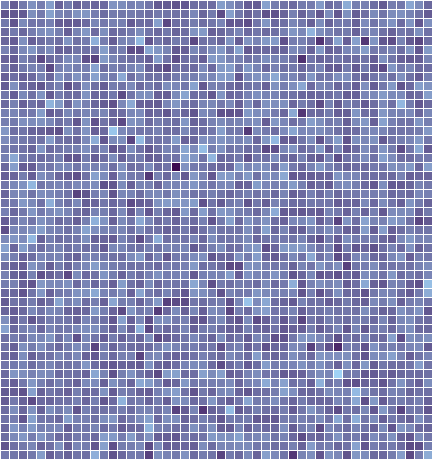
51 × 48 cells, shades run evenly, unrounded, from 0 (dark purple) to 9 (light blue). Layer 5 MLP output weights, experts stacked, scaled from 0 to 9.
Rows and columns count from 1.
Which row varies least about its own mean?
22
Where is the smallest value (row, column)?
19, 20
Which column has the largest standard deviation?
38
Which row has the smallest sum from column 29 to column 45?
39
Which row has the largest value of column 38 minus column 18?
42
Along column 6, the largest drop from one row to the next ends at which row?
13
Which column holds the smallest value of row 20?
17
